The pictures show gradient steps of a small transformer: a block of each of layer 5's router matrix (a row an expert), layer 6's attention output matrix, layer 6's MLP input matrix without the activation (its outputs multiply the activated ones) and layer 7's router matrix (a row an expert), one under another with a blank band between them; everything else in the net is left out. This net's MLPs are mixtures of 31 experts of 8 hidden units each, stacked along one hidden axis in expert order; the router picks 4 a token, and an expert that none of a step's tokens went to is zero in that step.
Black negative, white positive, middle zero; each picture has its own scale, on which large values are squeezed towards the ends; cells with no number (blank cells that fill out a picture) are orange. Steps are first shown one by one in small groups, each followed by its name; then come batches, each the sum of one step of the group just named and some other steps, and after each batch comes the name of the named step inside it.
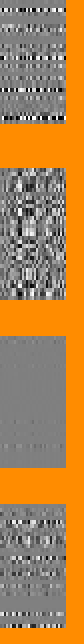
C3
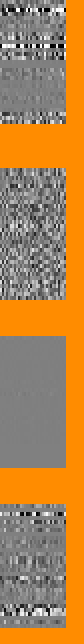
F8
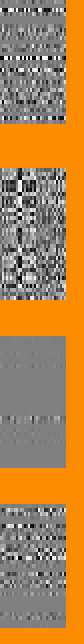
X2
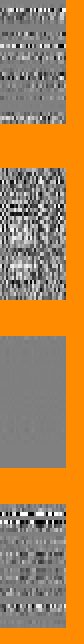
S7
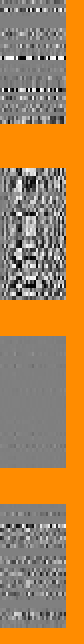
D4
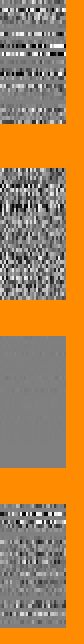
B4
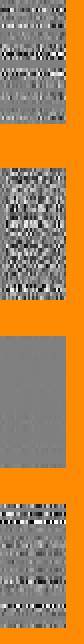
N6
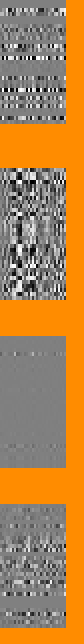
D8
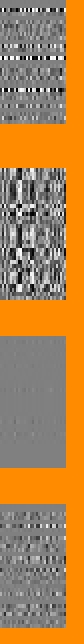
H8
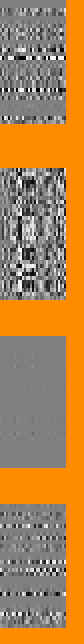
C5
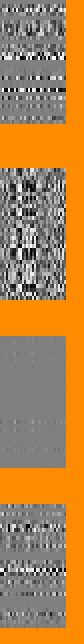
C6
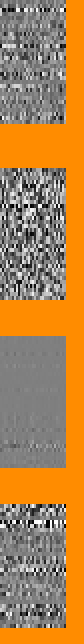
N6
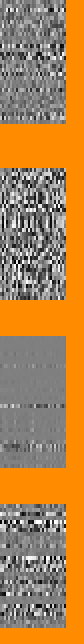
N6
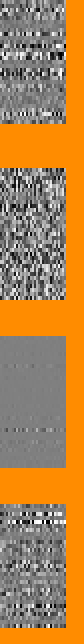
B4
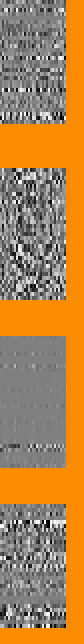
D8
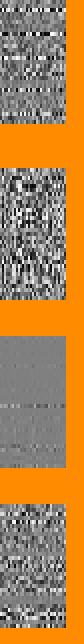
H8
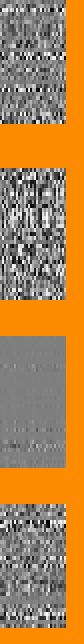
D8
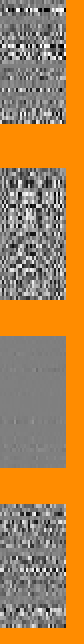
F8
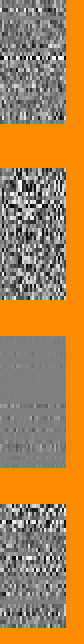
X2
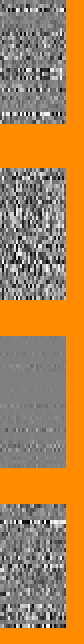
C6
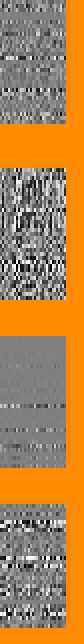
D4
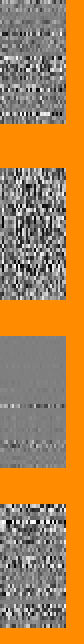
D4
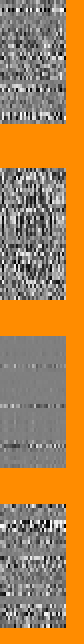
C3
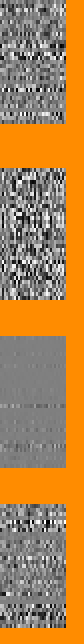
D8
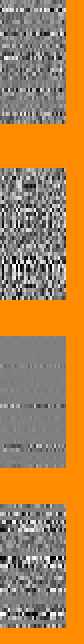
D4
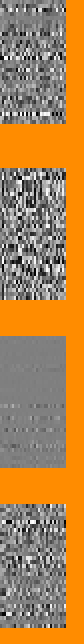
X2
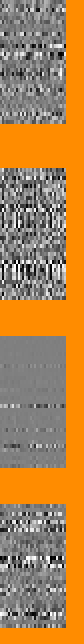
B4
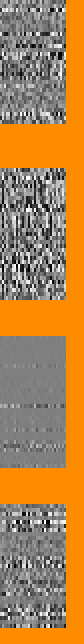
B4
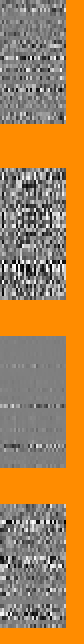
D4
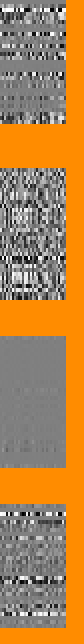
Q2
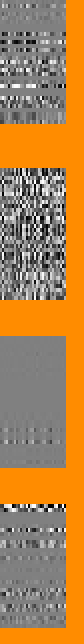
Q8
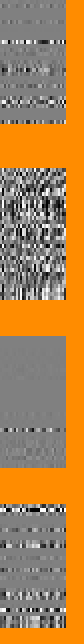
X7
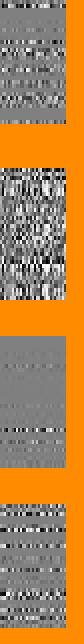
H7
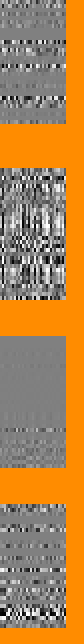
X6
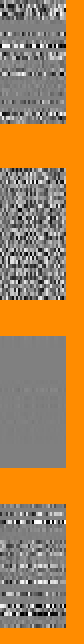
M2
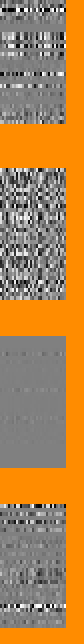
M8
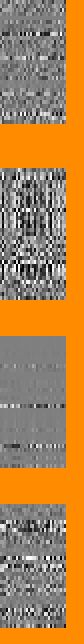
X6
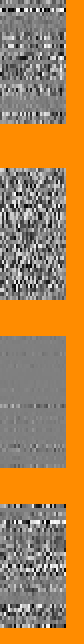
M8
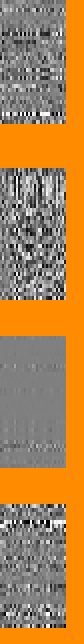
Q8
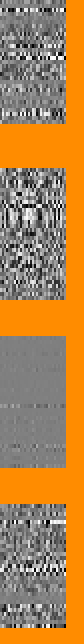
M8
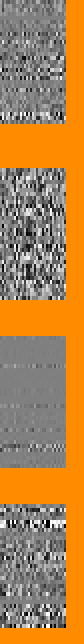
X7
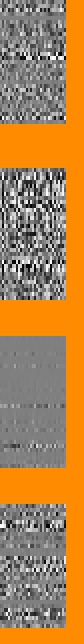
H7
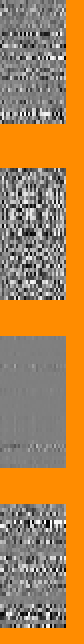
M2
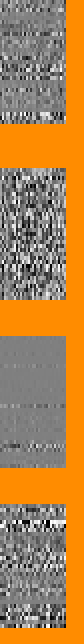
X7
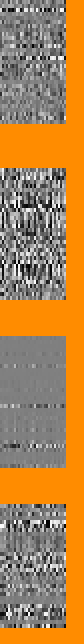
M8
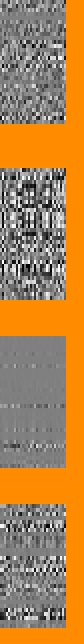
X6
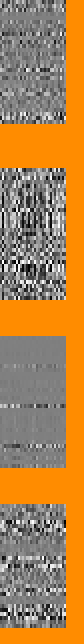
X6
